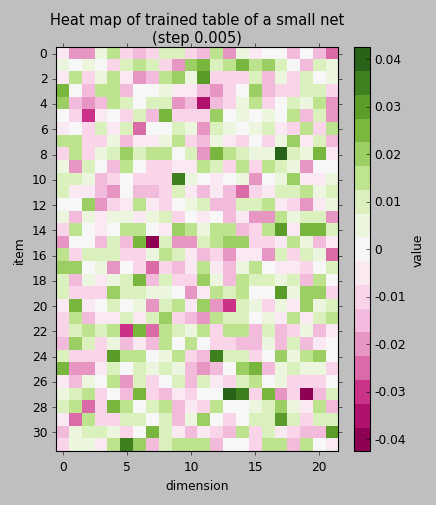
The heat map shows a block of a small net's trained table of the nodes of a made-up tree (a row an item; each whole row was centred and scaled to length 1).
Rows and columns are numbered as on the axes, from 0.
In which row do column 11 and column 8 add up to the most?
2
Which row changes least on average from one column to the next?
11
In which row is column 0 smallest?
15
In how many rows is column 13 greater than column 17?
7
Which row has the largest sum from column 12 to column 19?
8
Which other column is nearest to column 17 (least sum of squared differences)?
20
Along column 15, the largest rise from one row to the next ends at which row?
25
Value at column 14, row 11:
-0.025
